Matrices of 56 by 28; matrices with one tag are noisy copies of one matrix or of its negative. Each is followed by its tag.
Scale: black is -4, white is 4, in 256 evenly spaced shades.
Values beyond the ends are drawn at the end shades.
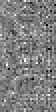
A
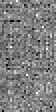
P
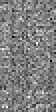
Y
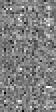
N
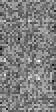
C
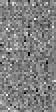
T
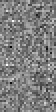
P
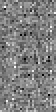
A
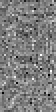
A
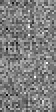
T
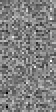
Y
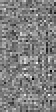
A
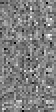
N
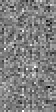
N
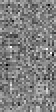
P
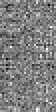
P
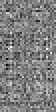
P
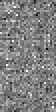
P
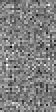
P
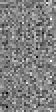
Y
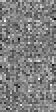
C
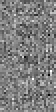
A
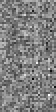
A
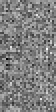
P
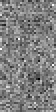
C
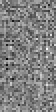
P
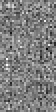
P
